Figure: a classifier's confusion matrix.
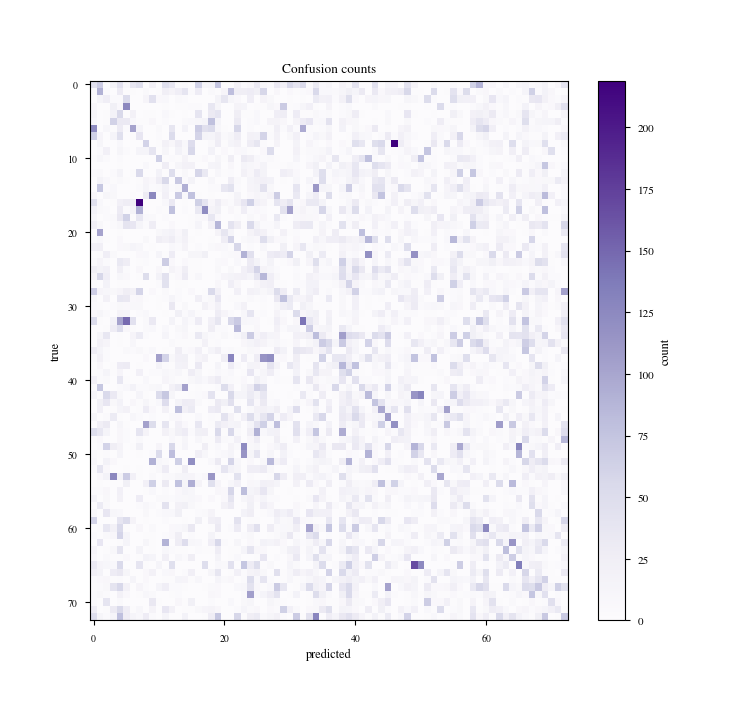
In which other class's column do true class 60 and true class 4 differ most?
33
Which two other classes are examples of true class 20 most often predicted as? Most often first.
1, 41
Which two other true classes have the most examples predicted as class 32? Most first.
6, 0
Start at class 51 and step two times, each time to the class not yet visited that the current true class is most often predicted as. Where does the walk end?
9
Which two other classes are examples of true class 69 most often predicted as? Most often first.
24, 67
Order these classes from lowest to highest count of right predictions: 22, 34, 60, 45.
22, 34, 45, 60
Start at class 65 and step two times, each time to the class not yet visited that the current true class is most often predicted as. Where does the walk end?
23
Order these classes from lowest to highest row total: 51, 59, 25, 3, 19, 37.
3, 25, 59, 19, 51, 37
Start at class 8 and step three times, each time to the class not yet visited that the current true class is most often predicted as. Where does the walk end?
64
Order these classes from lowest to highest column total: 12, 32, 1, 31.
32, 12, 1, 31
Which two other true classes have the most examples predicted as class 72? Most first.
28, 48
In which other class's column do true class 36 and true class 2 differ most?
66
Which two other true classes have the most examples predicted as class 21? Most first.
37, 1
